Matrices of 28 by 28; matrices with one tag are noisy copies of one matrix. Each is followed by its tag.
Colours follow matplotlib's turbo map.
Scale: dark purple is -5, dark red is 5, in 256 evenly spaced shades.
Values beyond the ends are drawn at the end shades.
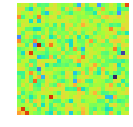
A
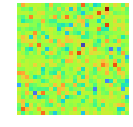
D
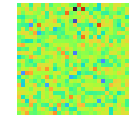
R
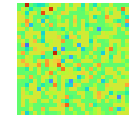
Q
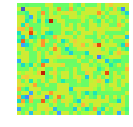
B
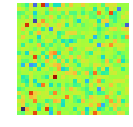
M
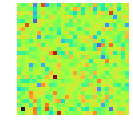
M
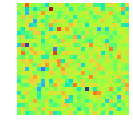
Q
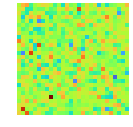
A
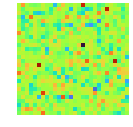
D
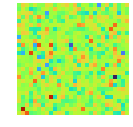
A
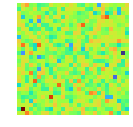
A
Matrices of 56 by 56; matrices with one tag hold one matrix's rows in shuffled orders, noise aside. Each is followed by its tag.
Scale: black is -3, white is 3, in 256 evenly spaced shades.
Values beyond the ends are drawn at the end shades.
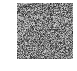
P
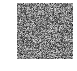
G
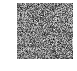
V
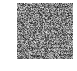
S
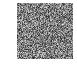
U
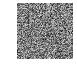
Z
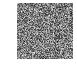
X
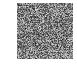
S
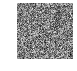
X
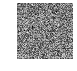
V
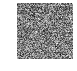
S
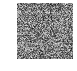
P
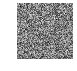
X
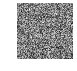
Z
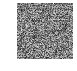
S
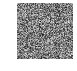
X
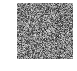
Z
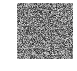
P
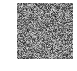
G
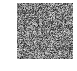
G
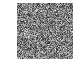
U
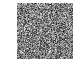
Z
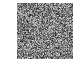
G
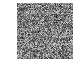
S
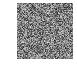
X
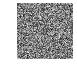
G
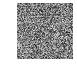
P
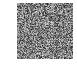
X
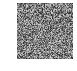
G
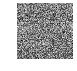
V
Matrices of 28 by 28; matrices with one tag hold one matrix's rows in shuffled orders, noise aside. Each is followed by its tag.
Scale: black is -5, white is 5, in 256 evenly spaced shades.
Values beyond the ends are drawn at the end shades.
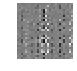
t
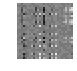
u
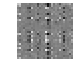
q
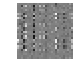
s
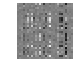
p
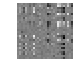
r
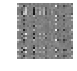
s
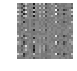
s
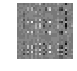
p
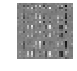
p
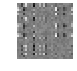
s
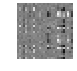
r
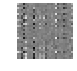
s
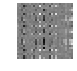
u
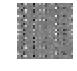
s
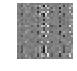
t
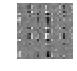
q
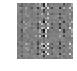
t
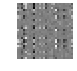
s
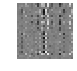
t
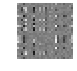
s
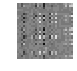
u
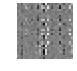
t
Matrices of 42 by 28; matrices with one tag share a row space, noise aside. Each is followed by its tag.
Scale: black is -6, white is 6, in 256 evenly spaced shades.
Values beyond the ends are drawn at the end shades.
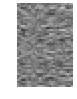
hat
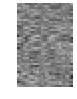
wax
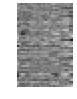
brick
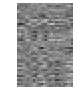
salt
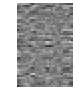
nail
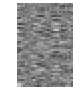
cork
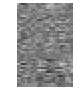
hat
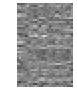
salt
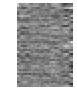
brick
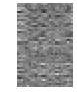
salt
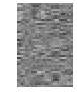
cork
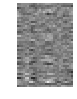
nail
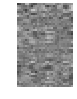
nail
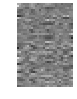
nail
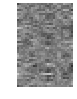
nail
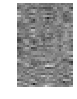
nail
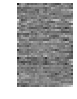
brick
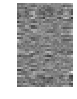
nail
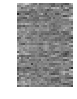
brick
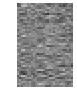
hat
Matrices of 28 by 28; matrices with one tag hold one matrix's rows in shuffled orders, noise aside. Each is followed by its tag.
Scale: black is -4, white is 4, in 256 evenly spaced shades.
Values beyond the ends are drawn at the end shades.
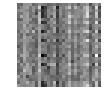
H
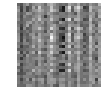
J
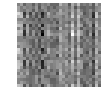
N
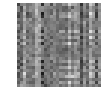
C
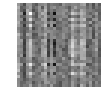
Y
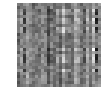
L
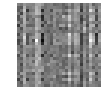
C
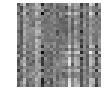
C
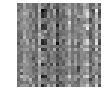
H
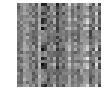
H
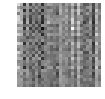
N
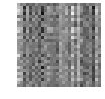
N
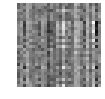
L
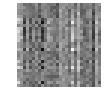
N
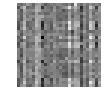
C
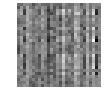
L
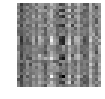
J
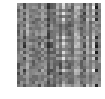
L
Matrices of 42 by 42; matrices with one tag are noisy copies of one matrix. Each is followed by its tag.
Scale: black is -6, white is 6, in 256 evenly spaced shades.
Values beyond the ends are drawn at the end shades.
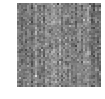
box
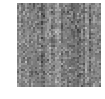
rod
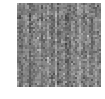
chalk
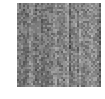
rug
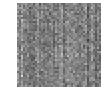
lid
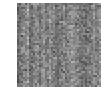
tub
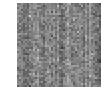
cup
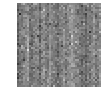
tub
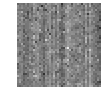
cup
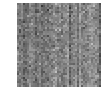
rug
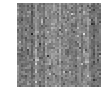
box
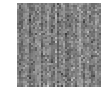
chalk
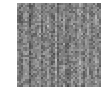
chalk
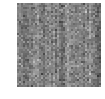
cup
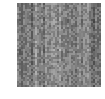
box
